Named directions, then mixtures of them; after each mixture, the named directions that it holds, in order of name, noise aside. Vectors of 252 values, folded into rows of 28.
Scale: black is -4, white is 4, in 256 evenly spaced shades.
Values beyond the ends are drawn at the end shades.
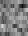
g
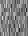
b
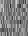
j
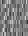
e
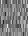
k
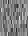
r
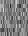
j.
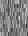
j, r.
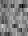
g.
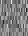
b, k.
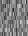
e, j.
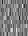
e, r.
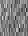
b.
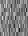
b.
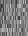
j.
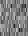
b, g.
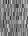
k, r.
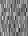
b.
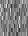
b, r.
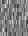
e, r.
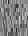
r.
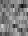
g.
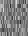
j.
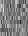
j.
